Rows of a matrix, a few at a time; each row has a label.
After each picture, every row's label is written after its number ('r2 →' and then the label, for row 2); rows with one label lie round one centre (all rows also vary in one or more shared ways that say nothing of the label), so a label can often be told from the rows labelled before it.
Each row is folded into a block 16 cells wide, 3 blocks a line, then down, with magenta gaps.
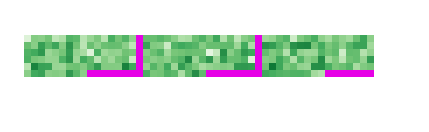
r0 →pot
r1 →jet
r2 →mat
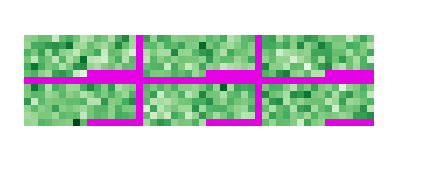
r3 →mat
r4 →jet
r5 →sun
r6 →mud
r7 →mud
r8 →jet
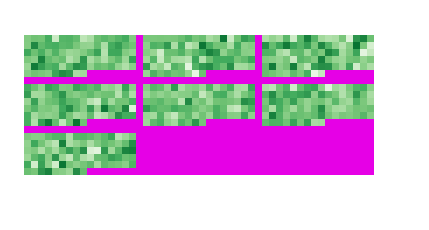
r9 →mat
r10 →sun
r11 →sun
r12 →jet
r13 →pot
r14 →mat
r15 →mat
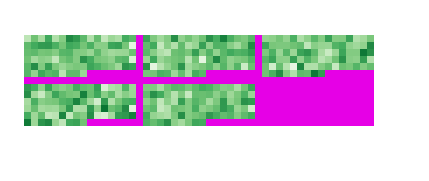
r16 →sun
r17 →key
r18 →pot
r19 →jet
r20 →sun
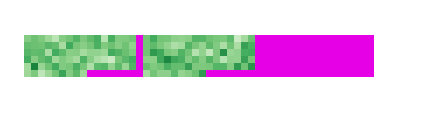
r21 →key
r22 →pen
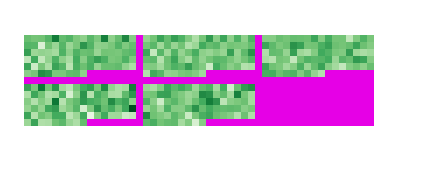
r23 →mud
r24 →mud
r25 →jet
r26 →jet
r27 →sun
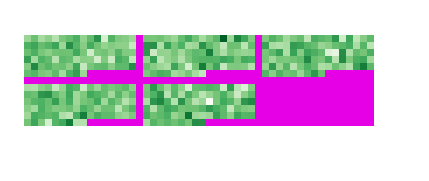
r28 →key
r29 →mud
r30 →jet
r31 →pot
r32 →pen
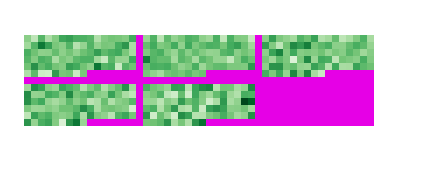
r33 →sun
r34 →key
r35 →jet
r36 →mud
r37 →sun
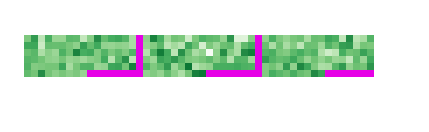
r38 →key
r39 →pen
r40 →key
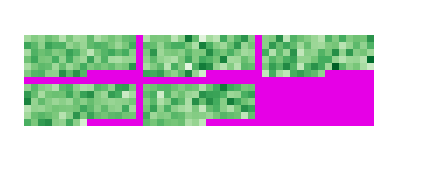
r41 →pot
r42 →pot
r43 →mud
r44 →mud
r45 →key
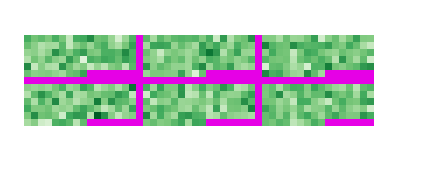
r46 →jet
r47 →sun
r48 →pot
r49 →sun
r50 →mat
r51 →sun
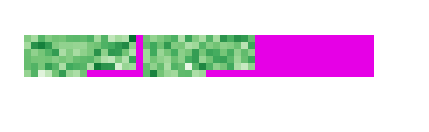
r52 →sun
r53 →pot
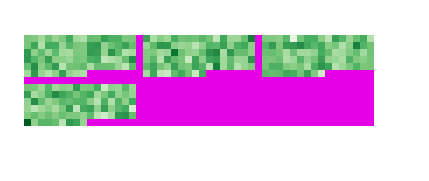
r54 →key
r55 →sun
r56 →mat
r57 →jet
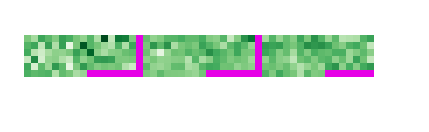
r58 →mud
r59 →sun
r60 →sun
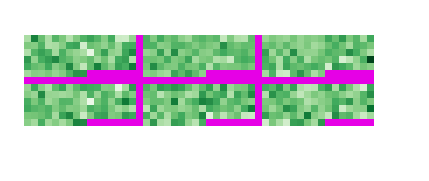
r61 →pen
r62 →jet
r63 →key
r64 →sun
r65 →jet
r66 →pen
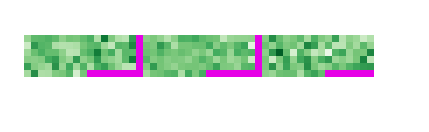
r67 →pen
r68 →sun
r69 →pen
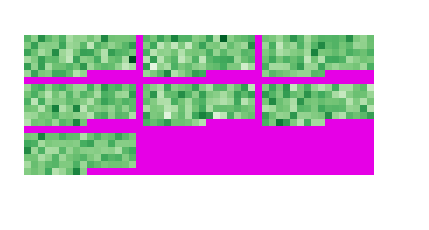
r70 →mat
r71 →mud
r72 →key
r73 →mud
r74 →mat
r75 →pen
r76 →mud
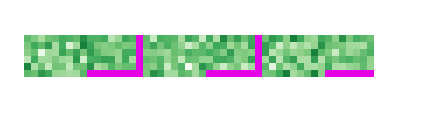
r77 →sun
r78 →pot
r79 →mud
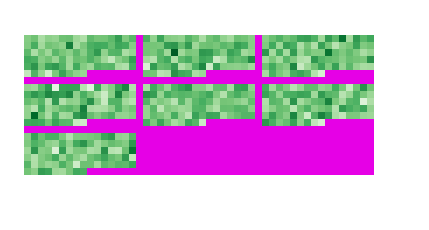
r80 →key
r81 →jet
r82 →mud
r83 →mat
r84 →mud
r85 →jet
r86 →pen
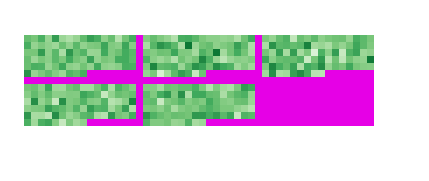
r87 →jet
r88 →sun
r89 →mat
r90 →pen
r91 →sun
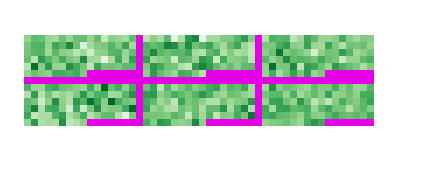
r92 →mat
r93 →pot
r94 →pen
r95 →key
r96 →key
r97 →pen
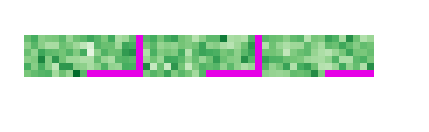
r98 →mat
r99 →pen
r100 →key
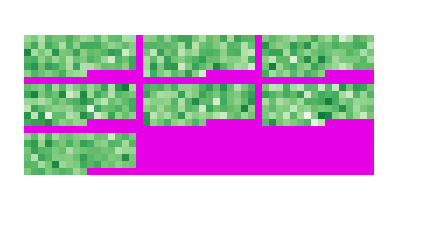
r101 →key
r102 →mud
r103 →jet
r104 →mat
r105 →jet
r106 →pot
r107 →pen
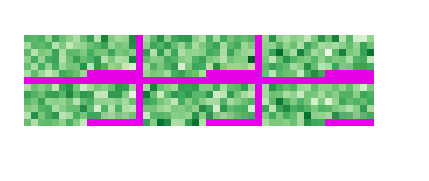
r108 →mud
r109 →mud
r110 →pen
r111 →mud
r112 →mud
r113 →pen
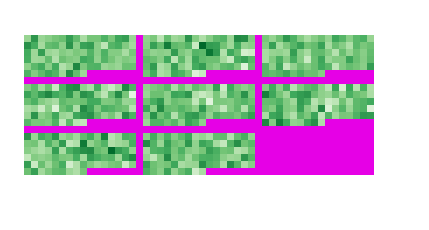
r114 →mud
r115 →key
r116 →mat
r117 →sun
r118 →mat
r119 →mat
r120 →jet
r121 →pen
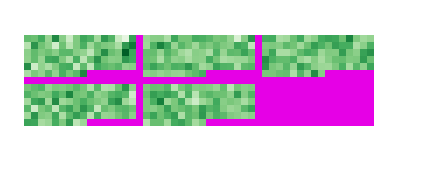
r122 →pen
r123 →sun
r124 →key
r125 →jet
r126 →pen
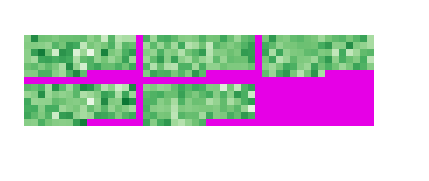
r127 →pen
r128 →mat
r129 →mud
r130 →sun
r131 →sun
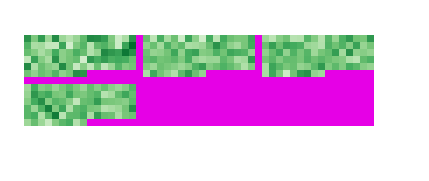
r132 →jet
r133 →pot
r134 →pot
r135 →pen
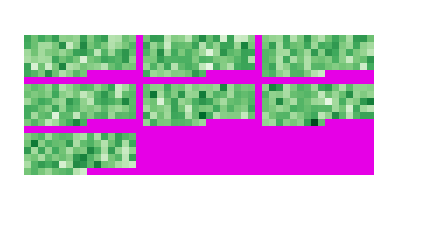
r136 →jet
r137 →jet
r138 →key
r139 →pot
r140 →mat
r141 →mud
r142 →mud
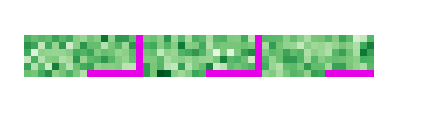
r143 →mud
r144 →mat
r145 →pen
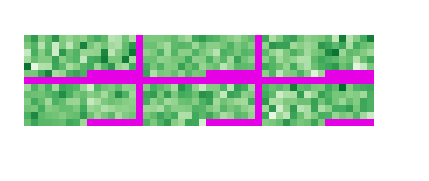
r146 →pen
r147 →jet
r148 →sun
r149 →mat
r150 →mud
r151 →mud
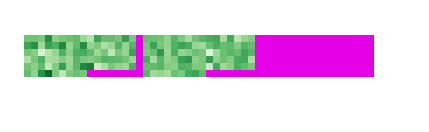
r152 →mat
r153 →jet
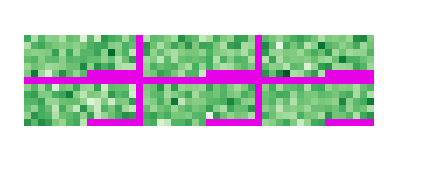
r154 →pot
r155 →mud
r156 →mud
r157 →mat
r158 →jet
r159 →sun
